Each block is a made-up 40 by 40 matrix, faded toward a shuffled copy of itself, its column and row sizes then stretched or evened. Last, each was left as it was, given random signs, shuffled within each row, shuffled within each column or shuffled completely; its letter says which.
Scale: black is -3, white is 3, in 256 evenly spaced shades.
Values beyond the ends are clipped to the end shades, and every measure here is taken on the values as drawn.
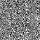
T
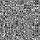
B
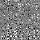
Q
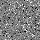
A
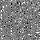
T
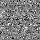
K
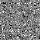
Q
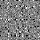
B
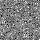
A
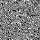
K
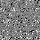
K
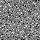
A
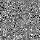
Q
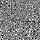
Q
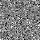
K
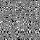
B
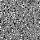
T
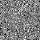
B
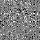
B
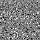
K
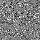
K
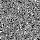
A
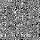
B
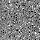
T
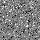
A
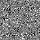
Q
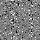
T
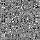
B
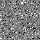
K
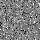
A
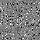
Q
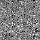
Q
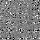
Q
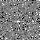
Q
